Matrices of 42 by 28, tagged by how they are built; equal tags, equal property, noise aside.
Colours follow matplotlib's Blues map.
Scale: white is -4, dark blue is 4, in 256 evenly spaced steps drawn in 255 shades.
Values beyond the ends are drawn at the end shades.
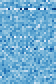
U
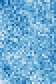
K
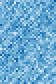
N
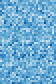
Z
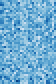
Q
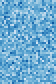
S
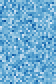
S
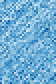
N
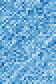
N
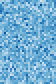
S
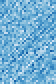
N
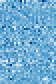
U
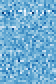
U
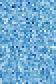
U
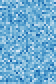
S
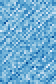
N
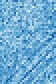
N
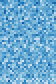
Z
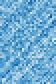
N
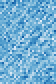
N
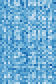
Q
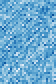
N
